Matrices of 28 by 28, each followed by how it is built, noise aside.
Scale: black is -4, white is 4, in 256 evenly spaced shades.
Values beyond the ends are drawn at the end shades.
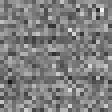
blocks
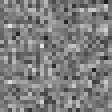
repeating rows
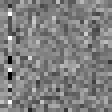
uneven columns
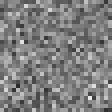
noise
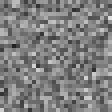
noise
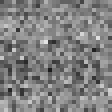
blocks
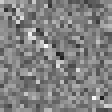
banded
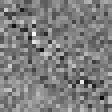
banded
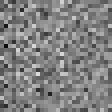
repeating rows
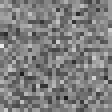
noise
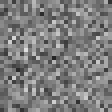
repeating rows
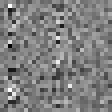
uneven columns
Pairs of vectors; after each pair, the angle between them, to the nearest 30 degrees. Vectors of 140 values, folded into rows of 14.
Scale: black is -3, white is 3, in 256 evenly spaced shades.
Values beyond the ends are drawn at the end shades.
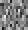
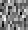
60 degrees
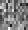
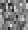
150 degrees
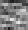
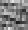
150 degrees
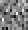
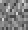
30 degrees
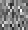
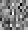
120 degrees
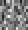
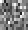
90 degrees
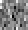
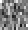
30 degrees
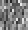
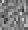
60 degrees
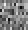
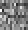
150 degrees
